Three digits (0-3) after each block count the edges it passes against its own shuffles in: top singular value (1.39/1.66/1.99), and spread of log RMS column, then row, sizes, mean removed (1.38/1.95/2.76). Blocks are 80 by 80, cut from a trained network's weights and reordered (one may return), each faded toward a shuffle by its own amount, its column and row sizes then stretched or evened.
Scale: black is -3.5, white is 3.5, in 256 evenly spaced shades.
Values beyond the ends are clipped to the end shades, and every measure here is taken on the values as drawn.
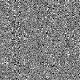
2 2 0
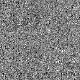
0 1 1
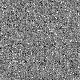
0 0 0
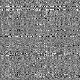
2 1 3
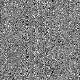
0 2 0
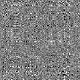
2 2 2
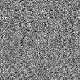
3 0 1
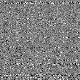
1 0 3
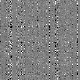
2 3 1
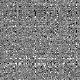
2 2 1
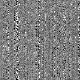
2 3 0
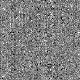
1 1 1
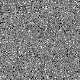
0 0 2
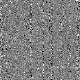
0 3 0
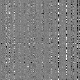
3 3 1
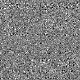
0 1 2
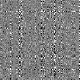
3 3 1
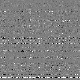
3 1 3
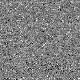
0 0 1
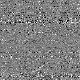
0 0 3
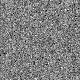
0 0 0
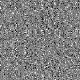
2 2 0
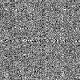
2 0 1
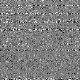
1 1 3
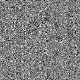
1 1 1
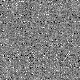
0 0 2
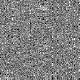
2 2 0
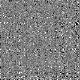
1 2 2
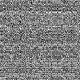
3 0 0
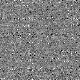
0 1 2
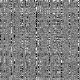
3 3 0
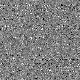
0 0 2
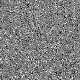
2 1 0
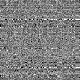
3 0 2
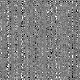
2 3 2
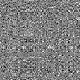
3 0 2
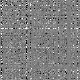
2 3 2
